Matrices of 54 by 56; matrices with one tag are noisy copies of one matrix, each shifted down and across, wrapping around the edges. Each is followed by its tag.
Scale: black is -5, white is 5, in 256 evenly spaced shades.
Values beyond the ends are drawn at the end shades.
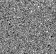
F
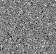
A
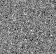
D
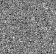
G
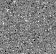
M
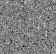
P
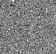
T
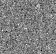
G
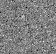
G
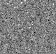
F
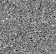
F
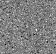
T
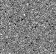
T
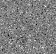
A
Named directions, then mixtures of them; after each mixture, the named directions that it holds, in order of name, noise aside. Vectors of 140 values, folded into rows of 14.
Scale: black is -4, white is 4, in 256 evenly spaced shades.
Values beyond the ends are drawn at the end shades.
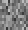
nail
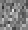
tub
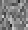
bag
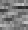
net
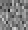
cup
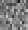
bag, cup, tub.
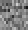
cup, net.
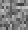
bag, net.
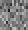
cup.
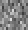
nail, tub.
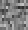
bag, net.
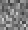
cup, nail, tub.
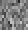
bag.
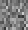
bag, nail.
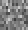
cup, nail, net.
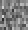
bag, net, tub.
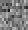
cup, net.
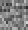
cup, net.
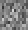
tub.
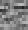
net.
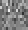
cup, nail.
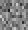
cup.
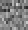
cup, net.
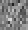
bag, nail, tub.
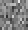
bag, cup, tub.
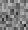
cup, nail, tub.
